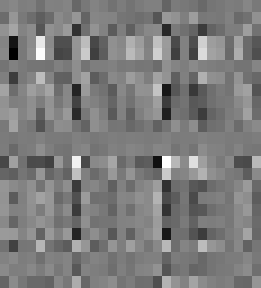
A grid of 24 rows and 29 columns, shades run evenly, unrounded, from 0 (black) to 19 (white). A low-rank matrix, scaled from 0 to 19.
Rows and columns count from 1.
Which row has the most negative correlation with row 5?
11
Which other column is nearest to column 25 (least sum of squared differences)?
24
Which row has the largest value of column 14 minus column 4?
14
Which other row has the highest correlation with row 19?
17
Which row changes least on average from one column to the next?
12
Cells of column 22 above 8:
11
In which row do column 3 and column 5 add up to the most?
5
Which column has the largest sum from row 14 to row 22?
18
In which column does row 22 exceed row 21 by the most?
2
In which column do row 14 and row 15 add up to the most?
19
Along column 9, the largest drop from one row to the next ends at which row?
16
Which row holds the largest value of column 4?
8
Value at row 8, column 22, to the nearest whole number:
4
